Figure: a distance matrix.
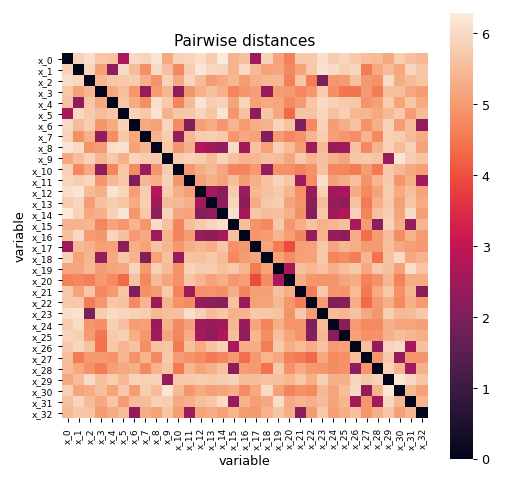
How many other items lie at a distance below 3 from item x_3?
3
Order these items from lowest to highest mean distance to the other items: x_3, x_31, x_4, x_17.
x_3, x_17, x_31, x_4
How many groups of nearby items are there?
10
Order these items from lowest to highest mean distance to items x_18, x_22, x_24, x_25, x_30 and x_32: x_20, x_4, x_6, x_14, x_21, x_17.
x_14, x_21, x_6, x_20, x_17, x_4
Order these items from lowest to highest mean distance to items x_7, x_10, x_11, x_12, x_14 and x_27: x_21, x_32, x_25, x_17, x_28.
x_25, x_21, x_32, x_28, x_17
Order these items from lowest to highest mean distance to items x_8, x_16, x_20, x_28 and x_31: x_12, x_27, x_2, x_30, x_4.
x_12, x_27, x_2, x_30, x_4
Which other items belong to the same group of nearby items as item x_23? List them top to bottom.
x_2
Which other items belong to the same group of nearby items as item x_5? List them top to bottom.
x_0, x_17
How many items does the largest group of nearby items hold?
8
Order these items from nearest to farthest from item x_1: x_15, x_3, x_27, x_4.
x_4, x_27, x_3, x_15
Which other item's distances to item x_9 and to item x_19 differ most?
x_29
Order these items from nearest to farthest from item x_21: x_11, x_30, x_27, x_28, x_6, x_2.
x_6, x_11, x_27, x_30, x_28, x_2
